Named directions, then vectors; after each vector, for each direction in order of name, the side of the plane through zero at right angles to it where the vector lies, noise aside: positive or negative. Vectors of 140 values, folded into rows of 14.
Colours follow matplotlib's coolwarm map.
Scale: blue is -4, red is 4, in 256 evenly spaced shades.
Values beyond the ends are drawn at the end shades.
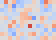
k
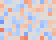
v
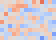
negative, negative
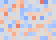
negative, negative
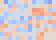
negative, positive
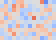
negative, negative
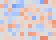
positive, positive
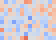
negative, positive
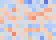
negative, negative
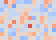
positive, negative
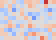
positive, positive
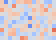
negative, positive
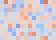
positive, positive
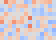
positive, negative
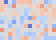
negative, positive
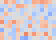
positive, negative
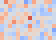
positive, negative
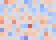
positive, negative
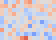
negative, positive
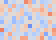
negative, positive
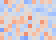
positive, negative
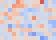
negative, negative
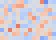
negative, negative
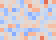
positive, positive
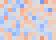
positive, positive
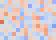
negative, negative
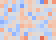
positive, positive
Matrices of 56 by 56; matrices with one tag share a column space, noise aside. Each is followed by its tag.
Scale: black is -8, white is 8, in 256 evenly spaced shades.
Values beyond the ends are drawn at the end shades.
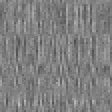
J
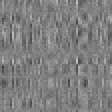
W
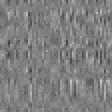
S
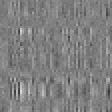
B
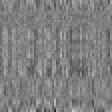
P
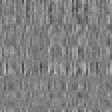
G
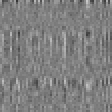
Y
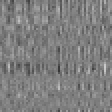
G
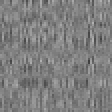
W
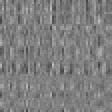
G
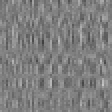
W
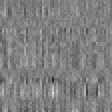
B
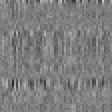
Y
